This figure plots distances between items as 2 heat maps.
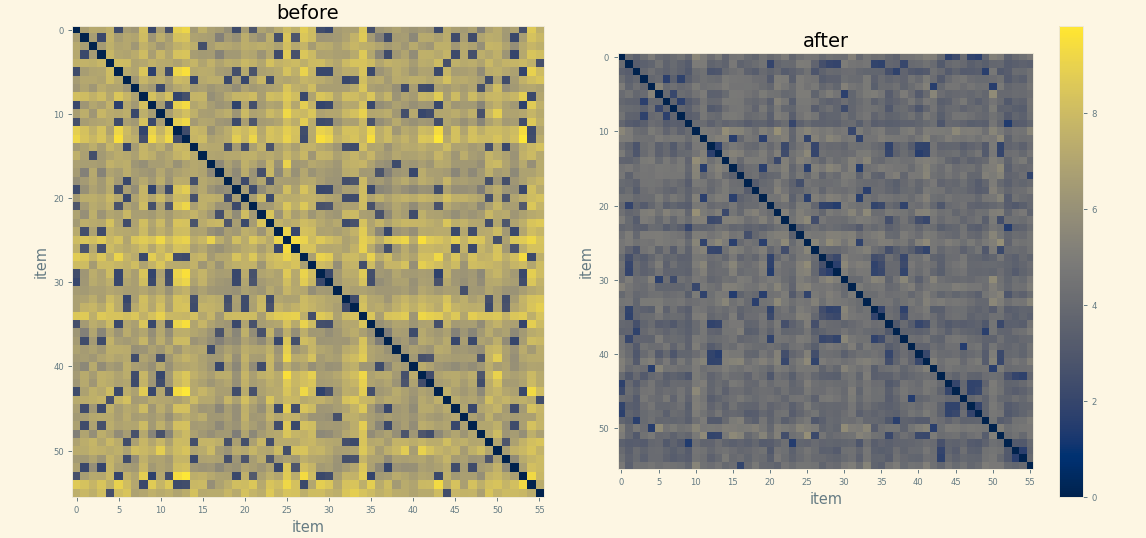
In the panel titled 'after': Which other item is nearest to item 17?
24
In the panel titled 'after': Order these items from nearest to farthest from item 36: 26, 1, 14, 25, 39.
26, 39, 1, 14, 25
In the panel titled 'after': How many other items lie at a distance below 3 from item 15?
4
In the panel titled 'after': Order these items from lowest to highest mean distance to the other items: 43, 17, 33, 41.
43, 17, 41, 33
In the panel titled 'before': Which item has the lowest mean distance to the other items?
19
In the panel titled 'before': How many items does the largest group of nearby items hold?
11
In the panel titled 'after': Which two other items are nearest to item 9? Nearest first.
52, 23
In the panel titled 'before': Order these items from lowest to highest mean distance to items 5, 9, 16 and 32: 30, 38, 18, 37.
30, 18, 38, 37
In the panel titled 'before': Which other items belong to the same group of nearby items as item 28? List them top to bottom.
34
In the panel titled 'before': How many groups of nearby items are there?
12
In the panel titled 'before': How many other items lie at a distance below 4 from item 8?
4
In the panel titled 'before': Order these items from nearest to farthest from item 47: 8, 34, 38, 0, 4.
38, 0, 4, 8, 34
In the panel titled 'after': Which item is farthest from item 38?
30
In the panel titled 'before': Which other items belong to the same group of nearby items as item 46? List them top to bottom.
31
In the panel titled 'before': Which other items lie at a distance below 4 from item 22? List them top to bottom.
17, 36, 40
